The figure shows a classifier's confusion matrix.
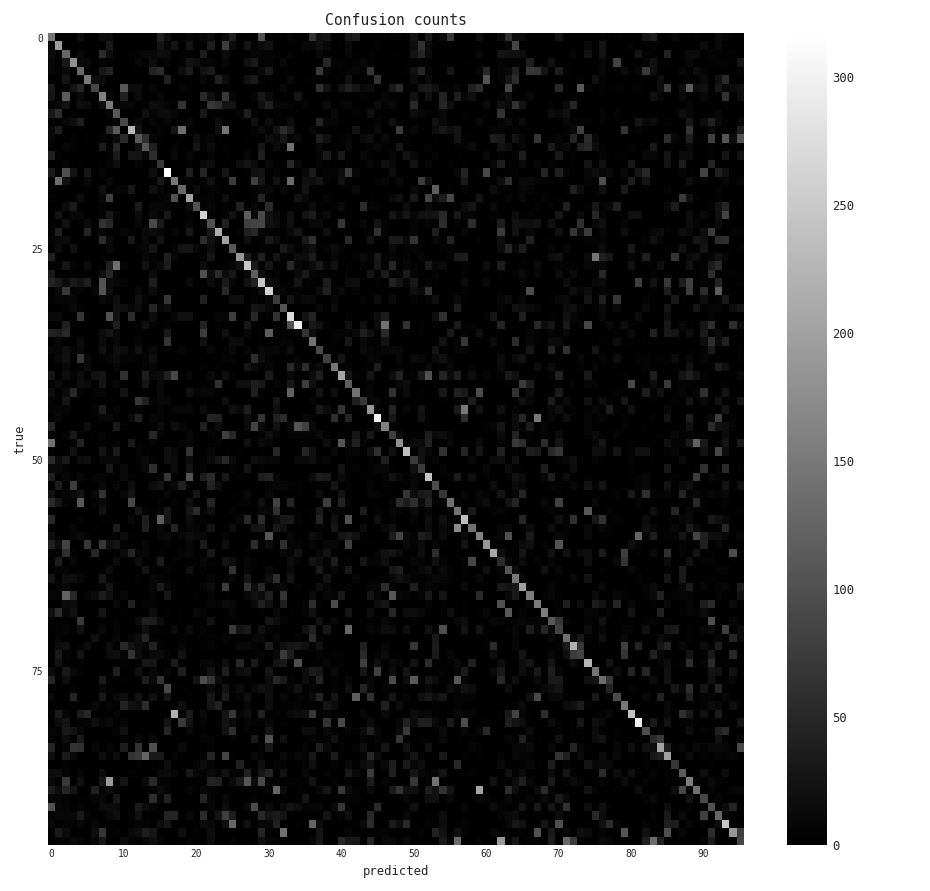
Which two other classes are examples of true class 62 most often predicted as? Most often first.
58, 79
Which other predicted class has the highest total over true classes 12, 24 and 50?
93
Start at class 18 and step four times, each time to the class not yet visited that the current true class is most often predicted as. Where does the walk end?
42
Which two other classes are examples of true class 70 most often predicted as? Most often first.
41, 54
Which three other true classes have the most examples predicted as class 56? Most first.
58, 95, 76
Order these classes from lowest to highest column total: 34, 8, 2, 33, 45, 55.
55, 34, 45, 8, 33, 2
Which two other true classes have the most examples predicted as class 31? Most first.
89, 55
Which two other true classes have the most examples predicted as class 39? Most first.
67, 45
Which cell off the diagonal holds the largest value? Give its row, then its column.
80, 17
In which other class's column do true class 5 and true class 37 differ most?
60
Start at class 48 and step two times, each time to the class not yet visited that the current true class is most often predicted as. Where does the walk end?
29
